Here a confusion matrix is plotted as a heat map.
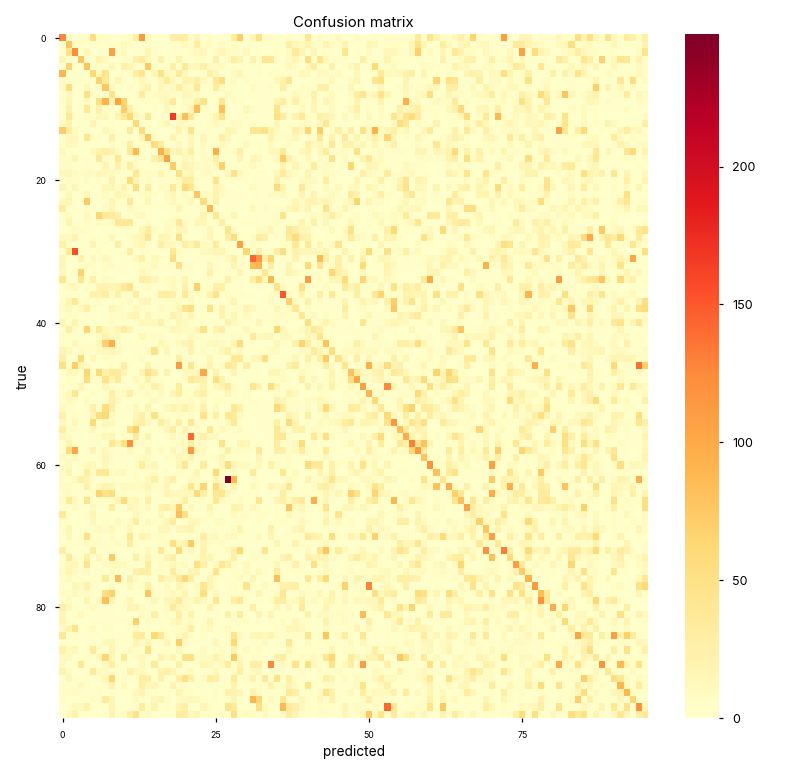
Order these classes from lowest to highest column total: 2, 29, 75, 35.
29, 2, 35, 75
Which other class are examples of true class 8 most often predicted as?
82
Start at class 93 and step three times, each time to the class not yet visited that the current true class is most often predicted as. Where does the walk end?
69
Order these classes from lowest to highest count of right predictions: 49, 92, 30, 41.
41, 30, 92, 49
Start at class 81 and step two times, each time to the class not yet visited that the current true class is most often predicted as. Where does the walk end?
53
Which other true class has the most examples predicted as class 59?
57
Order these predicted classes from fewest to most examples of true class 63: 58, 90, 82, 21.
58, 90, 21, 82
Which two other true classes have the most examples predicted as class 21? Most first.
56, 58
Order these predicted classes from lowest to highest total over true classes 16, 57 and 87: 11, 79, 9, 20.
9, 20, 79, 11
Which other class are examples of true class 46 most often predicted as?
94
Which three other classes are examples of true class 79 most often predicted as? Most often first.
78, 7, 87
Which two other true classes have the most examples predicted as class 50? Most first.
77, 46
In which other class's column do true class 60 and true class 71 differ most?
70
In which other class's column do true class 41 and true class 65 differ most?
54
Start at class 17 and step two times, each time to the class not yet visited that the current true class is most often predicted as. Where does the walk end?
76
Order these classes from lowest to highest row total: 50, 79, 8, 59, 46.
59, 50, 8, 79, 46
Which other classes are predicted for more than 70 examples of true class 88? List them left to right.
34, 49, 81, 91
